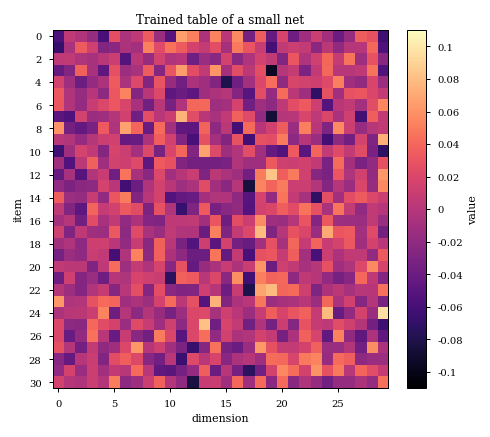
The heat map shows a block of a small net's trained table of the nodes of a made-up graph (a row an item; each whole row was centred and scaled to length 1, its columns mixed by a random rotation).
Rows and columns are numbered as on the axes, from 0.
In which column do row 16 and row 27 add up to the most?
18
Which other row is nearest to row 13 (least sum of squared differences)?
9
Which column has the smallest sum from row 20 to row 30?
17
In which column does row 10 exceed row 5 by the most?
23
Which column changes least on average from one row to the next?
3
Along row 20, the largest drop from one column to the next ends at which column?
19
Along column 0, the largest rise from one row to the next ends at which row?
8
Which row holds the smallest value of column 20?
10
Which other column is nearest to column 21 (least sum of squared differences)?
26
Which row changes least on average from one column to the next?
6
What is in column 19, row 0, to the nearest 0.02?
-0.04
